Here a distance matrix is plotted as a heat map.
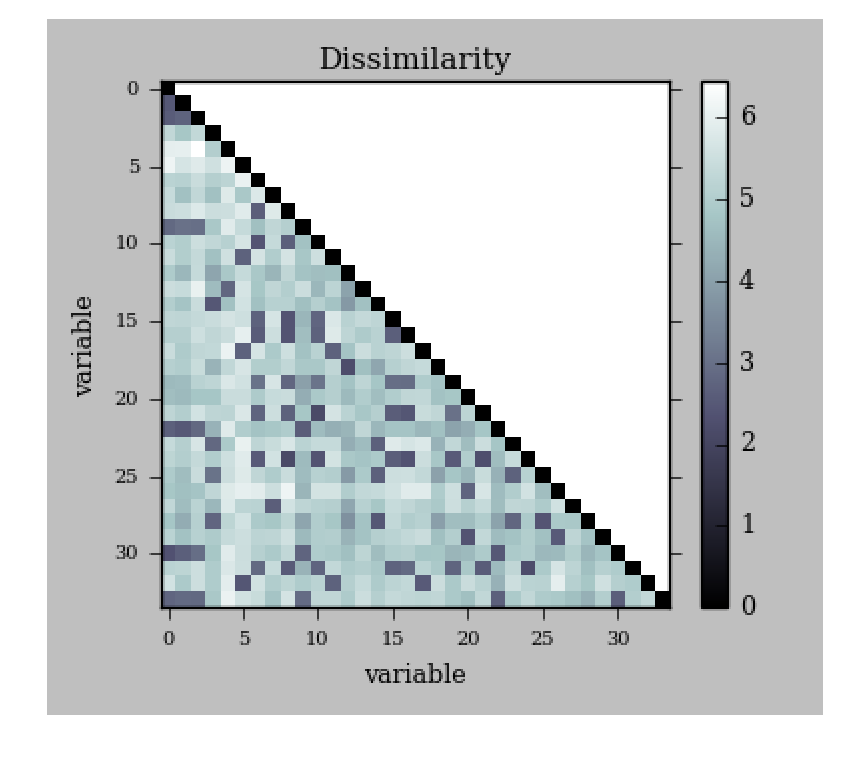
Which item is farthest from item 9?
4
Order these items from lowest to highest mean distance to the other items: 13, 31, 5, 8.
31, 8, 13, 5
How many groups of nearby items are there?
8
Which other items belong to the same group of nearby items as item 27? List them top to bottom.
7
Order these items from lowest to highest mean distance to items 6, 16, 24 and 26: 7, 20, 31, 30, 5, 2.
31, 20, 30, 2, 7, 5
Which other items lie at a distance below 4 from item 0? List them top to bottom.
1, 2, 9, 22, 30, 33
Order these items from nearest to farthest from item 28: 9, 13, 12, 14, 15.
14, 12, 9, 13, 15
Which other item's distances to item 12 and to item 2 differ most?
18
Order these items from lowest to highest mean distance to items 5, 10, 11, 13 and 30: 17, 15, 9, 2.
17, 9, 15, 2
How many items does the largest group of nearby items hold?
9
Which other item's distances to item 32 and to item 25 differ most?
5
